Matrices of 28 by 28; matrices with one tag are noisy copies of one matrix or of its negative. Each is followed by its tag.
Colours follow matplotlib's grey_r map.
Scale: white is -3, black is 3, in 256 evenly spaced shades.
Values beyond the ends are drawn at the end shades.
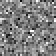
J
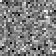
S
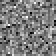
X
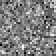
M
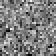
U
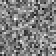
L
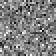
U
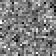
M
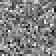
M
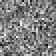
U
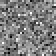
X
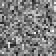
M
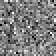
J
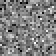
X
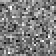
X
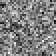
X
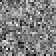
U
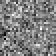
U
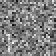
J
